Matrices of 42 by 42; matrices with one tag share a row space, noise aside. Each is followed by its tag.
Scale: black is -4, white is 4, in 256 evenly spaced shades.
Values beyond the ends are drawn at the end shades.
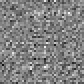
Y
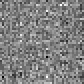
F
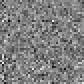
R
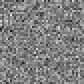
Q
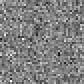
Q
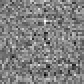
Y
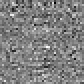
Y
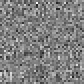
Q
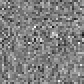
R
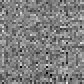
F
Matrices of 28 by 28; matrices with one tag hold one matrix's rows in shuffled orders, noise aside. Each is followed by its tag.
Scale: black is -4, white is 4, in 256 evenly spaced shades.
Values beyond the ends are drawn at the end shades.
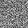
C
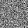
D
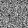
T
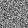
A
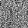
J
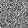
J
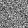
A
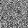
J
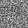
C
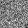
A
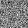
T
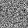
D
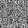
J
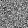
A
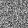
T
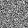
A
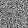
J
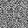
J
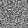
J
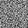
J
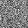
J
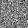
D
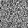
J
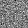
A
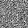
D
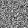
D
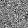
A
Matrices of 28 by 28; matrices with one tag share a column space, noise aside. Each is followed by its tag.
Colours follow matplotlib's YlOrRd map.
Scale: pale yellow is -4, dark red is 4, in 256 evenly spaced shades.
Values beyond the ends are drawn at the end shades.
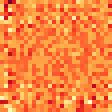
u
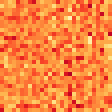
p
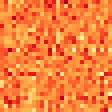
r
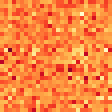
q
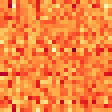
r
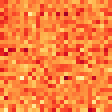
q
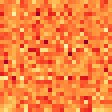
q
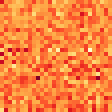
q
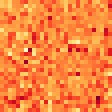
r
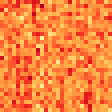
p
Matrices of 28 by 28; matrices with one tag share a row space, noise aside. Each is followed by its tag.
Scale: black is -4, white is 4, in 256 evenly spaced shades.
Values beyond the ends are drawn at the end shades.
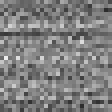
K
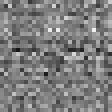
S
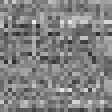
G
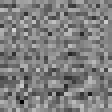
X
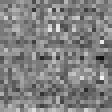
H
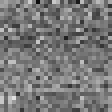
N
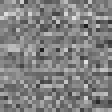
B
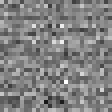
H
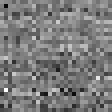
G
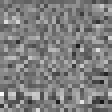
K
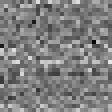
N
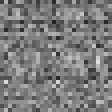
S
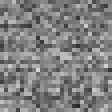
N
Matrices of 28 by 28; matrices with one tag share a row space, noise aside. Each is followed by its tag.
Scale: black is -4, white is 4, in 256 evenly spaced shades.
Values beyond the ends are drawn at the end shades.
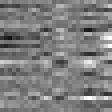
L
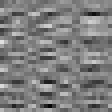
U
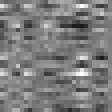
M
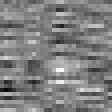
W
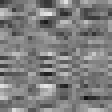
U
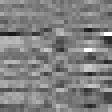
L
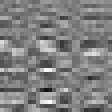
U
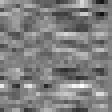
M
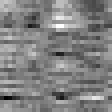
W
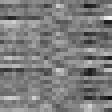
L
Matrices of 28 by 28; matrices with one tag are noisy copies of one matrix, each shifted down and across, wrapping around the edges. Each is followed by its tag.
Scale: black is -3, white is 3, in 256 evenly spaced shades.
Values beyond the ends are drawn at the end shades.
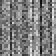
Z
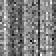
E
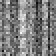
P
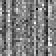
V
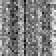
P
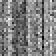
E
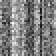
P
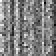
V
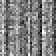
V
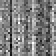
E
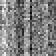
P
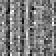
V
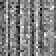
V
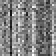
E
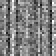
V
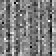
V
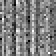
V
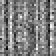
V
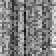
P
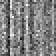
V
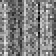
E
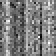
E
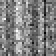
P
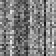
E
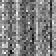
E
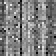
E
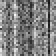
E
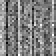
Z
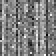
Z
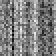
E
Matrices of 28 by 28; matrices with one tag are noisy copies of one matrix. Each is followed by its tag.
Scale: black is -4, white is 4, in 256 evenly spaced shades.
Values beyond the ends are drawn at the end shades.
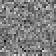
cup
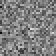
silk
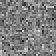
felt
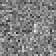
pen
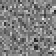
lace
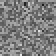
felt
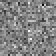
felt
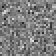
lace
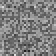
cup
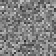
cup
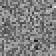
lace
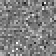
felt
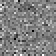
cup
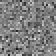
felt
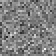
silk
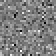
felt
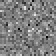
felt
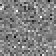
cup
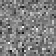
silk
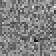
lace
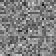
felt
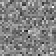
felt
